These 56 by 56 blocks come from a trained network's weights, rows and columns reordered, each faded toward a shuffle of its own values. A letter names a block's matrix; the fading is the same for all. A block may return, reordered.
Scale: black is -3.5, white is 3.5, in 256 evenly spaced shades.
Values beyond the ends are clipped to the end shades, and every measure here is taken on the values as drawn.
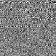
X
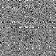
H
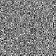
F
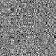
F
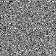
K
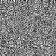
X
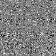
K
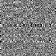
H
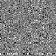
H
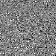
K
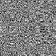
X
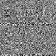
X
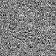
F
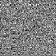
X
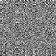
H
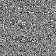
K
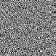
X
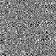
F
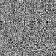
F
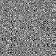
F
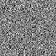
F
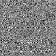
X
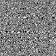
K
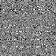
K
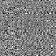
H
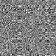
H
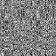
F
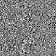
F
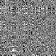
H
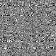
K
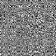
H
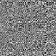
H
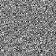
X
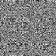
F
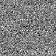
X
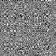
H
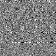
K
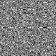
K
